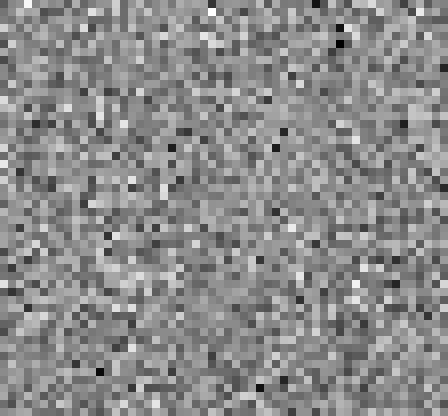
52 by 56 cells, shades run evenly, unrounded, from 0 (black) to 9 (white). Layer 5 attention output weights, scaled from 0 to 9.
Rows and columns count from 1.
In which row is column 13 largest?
15
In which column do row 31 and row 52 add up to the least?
40
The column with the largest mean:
52
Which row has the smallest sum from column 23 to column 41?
49
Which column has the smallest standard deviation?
39
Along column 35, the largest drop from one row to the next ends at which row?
19
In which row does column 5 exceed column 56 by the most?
9
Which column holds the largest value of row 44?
17
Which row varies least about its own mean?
25
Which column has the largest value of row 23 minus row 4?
43
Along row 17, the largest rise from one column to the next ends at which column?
37
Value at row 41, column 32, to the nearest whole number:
3
